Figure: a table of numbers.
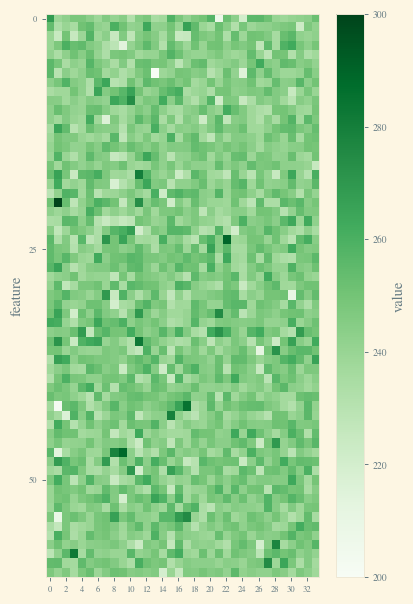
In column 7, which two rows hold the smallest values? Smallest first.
11, 22
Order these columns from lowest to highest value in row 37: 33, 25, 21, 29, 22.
22, 25, 21, 29, 33
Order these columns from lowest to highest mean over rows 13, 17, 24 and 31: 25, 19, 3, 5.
3, 25, 5, 19
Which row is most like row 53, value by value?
13
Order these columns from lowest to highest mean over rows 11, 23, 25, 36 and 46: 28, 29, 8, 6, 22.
6, 22, 29, 8, 28
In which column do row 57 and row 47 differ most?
9
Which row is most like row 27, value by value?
25
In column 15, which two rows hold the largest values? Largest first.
43, 49
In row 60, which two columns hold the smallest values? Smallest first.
14, 16
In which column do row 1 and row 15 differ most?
8
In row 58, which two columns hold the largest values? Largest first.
3, 16
